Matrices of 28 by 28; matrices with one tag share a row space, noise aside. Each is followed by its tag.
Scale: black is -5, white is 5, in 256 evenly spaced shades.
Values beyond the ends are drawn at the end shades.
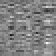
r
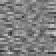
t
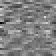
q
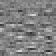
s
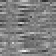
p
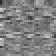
q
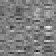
r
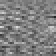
t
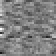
q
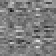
r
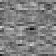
s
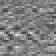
t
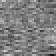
t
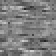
p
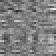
t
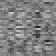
r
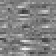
p
